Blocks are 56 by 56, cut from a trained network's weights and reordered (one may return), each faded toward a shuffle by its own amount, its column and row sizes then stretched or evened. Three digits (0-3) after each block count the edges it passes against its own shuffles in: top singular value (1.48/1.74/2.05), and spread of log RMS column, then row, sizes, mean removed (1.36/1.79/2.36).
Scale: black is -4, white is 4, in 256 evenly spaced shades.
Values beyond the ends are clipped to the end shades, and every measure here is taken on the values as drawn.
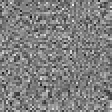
2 1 0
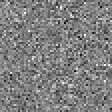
0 1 0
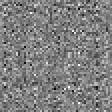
2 2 1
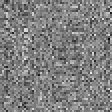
2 2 0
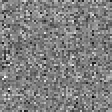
0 2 2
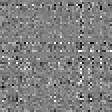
1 3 3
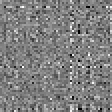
2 2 3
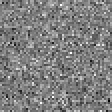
0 0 1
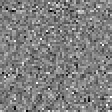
1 0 1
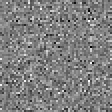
0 2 2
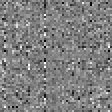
1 3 2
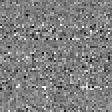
0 1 3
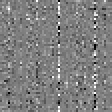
1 3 1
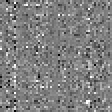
1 3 2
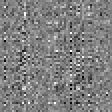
2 3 2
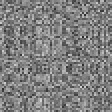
3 0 0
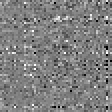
2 2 3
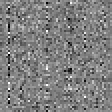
1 3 0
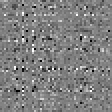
0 3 3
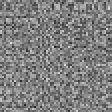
3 0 0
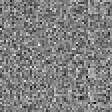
2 1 0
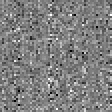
0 3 1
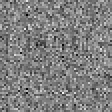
1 1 1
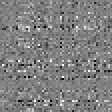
2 3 3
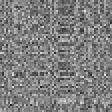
3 0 1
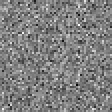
1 2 0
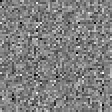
1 2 1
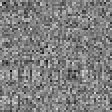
2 0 2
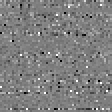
0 0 3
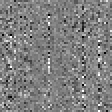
1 3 0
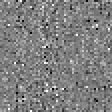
0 2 1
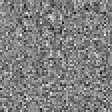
2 2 0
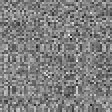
3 1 1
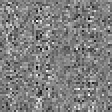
1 3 1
